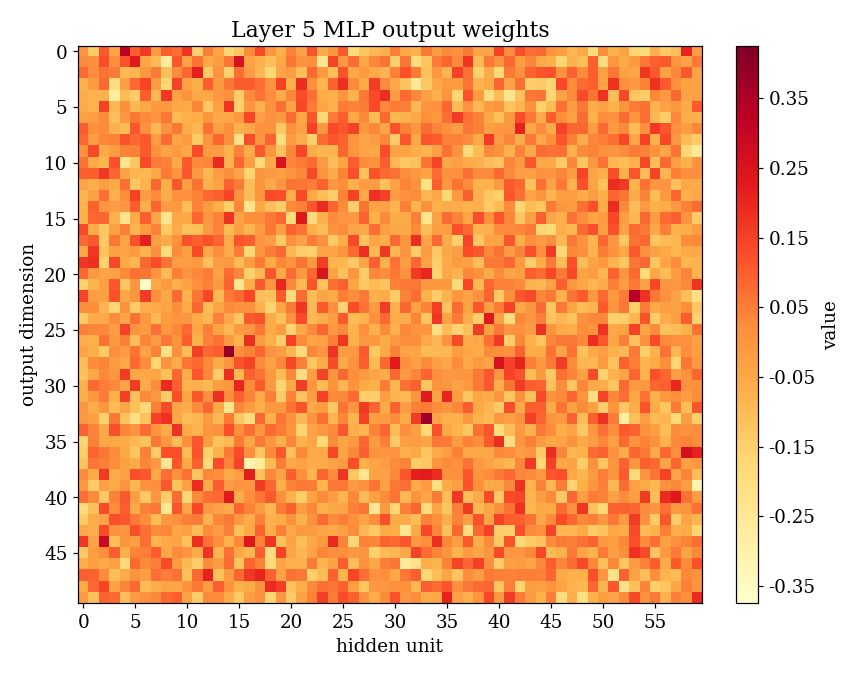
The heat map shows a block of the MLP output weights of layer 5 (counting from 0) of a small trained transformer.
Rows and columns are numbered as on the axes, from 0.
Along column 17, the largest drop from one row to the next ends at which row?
10
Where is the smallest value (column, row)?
6, 21
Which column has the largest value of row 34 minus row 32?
14
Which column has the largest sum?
25
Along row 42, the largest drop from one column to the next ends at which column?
57
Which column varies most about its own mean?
33
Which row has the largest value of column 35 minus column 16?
37
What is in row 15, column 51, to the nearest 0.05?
0.15
